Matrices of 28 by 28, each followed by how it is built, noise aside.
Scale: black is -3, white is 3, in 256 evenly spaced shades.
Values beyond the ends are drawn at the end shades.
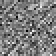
Hankel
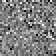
upper triangular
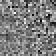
upper triangular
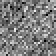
Hankel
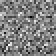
repeating columns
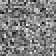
blocks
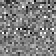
uneven rows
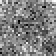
smooth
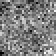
smooth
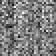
blocks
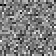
repeating columns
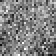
smooth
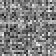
blocks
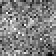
smooth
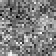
smooth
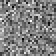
noise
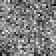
smooth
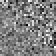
upper triangular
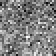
smooth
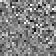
upper triangular
